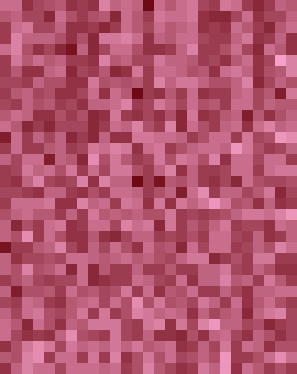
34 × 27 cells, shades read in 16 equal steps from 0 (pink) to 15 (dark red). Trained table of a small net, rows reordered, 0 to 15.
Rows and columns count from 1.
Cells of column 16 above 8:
9
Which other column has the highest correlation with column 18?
12
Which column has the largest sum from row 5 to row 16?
7
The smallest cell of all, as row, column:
6, 26
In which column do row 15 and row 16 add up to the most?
8
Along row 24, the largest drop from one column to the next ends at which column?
24
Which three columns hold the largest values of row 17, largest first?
13, 15, 22
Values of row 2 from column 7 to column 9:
8 10 8
